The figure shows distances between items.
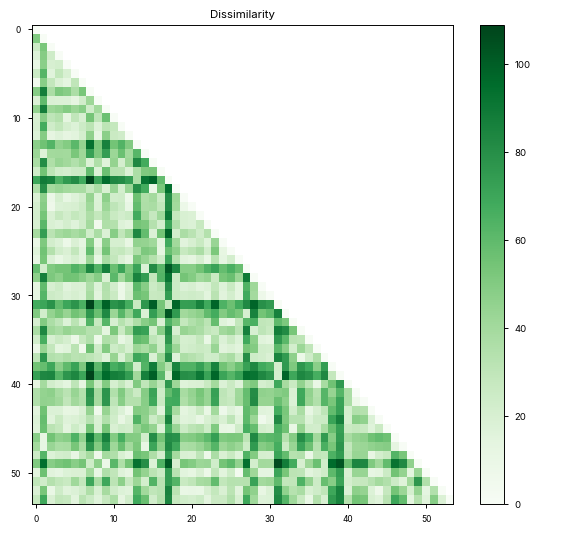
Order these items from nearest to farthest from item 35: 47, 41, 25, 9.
25, 9, 41, 47
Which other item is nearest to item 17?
39
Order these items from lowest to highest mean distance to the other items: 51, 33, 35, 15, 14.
35, 33, 51, 15, 14
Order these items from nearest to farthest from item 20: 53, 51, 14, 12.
12, 53, 51, 14
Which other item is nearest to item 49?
9
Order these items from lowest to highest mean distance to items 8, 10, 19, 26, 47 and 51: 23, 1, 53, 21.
21, 53, 1, 23
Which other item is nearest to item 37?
34
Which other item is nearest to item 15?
18
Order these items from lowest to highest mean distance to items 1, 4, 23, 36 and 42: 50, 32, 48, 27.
50, 48, 32, 27
